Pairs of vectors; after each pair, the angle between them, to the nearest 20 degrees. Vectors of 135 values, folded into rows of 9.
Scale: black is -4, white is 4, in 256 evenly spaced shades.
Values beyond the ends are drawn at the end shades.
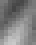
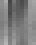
60 degrees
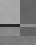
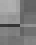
20 degrees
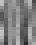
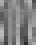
20 degrees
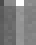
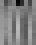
120 degrees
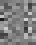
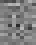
100 degrees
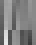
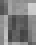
60 degrees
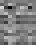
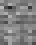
20 degrees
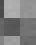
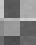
120 degrees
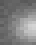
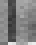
100 degrees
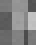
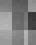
160 degrees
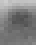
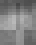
140 degrees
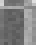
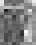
40 degrees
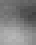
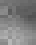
20 degrees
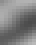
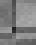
100 degrees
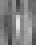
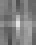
20 degrees
